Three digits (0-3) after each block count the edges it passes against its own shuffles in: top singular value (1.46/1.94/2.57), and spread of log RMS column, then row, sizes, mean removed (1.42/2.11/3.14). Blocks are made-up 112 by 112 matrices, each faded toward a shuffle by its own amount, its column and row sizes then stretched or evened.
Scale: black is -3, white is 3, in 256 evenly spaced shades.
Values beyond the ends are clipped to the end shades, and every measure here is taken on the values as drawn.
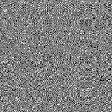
3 0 2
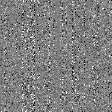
0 3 0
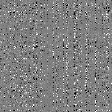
1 3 2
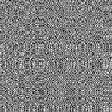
3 0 2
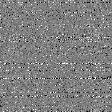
1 0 3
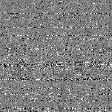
1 0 3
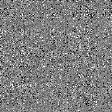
0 2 2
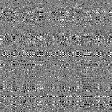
3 1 3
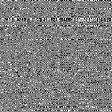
3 0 3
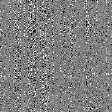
0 3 1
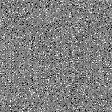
2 0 0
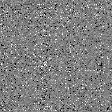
0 2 1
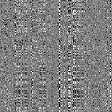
3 3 1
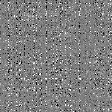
1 3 2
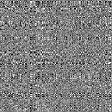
3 2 3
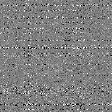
0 2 3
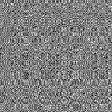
3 1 0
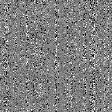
1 3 0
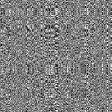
3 3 0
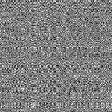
3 0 2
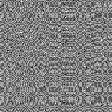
3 0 0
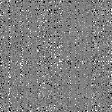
0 3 2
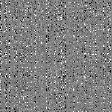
0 3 2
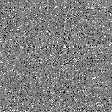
2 0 1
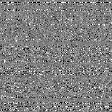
2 1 3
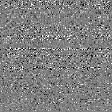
2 1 3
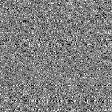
2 0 2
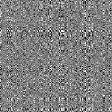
3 3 2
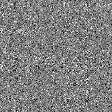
1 1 1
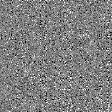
1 2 1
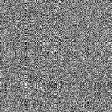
3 2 1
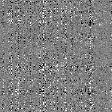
0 3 2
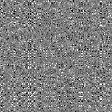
3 2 2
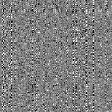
3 3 1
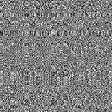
3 0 1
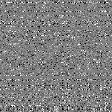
2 1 3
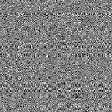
3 1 2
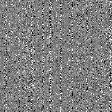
1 3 0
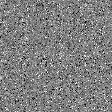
0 1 0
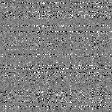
1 2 3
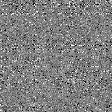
2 1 2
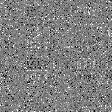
2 1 1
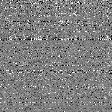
2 0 3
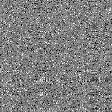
2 0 1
